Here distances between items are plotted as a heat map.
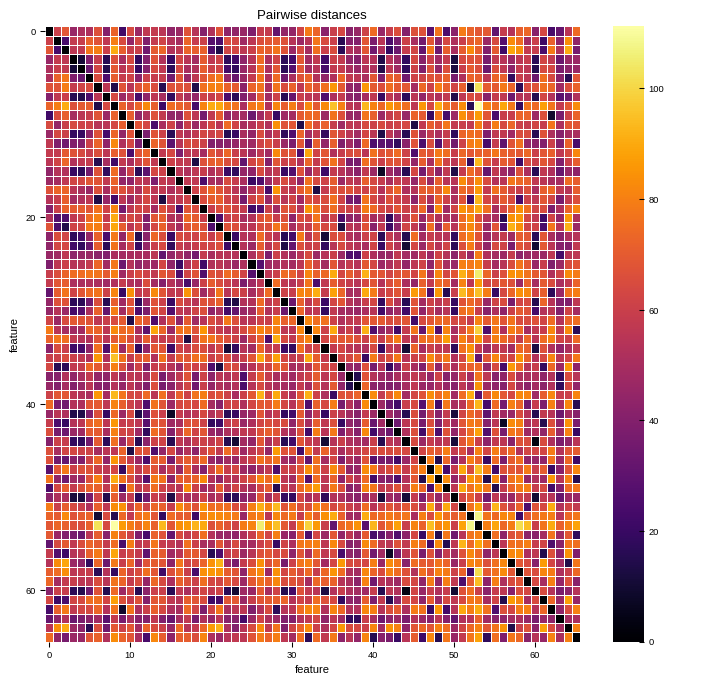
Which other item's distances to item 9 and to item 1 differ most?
62
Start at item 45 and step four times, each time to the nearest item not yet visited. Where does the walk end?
16
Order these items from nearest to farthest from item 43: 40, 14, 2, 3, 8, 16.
40, 2, 3, 16, 14, 8
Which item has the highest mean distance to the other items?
53
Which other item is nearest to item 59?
51
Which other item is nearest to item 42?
56
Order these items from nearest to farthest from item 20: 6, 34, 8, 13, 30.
30, 34, 13, 6, 8
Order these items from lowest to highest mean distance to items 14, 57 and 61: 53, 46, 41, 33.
41, 46, 33, 53
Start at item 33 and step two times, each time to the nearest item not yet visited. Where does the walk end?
27
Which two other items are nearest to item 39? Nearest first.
35, 53
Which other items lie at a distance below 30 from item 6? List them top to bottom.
8, 14, 18, 52, 58
